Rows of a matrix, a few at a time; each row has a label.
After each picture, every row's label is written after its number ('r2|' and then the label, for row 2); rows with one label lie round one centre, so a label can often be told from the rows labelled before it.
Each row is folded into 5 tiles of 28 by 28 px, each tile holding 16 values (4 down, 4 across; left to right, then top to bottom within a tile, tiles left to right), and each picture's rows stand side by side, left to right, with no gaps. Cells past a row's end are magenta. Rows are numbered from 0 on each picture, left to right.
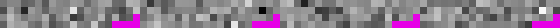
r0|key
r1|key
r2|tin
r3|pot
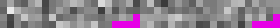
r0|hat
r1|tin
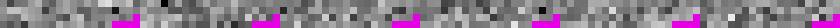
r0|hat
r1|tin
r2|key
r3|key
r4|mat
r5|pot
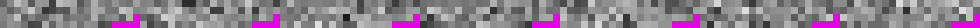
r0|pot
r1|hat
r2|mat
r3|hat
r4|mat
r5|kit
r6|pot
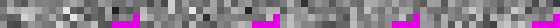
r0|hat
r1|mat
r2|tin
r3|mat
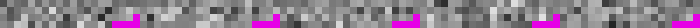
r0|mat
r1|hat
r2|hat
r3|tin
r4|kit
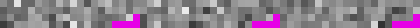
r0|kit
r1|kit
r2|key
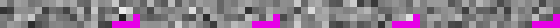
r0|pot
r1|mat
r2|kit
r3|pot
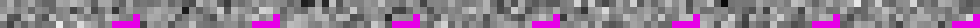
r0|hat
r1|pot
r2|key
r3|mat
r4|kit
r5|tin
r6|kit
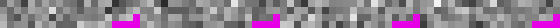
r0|mat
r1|tin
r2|tin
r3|kit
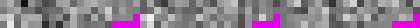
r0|tin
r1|tin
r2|kit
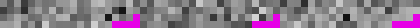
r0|key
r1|pot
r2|mat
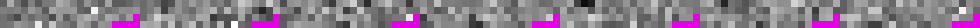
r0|mat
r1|key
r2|kit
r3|kit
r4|tin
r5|tin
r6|pot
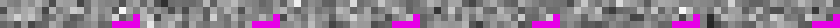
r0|pot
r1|tin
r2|kit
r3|kit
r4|pot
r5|hat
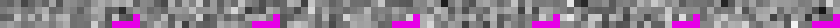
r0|key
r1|mat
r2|kit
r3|tin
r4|tin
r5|key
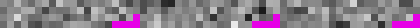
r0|pot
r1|key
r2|kit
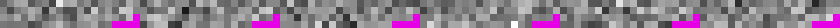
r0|pot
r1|pot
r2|mat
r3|key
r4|pot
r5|mat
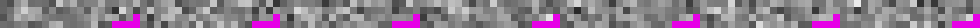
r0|pot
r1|hat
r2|hat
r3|kit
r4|kit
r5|hat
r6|kit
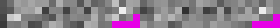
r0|pot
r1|pot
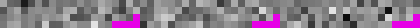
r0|key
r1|pot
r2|mat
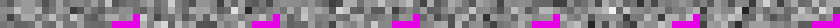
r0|hat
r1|mat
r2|hat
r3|mat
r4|mat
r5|pot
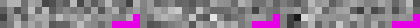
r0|kit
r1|hat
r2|hat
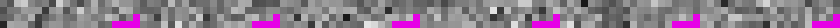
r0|pot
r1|mat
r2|mat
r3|key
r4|tin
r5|tin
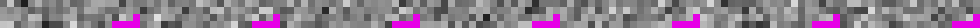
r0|tin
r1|pot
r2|pot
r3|mat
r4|mat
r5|tin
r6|kit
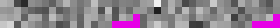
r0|tin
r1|kit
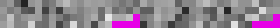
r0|tin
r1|pot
